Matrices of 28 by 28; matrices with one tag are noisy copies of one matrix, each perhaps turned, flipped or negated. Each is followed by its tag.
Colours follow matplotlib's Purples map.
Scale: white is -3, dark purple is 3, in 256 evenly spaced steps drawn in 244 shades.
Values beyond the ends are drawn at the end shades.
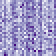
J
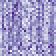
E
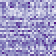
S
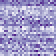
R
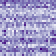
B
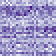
R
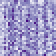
B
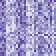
R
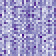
J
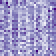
B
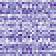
J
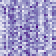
B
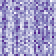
E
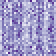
E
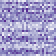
E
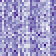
R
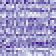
B
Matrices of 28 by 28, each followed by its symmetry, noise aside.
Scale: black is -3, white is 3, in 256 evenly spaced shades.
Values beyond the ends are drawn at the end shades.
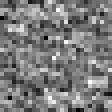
same after a half turn.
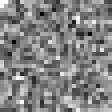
symmetric.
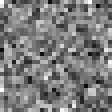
symmetric.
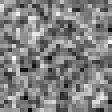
symmetric.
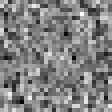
same after a half turn.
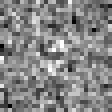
same after a half turn.
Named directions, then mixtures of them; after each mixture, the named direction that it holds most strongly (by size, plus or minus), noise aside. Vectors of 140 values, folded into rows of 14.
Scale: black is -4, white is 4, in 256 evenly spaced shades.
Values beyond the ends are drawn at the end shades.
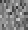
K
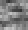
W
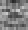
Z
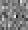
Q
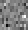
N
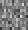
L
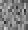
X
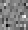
N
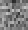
Z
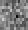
Z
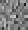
Q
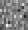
N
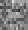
Z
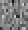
L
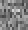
L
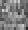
Z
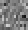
N
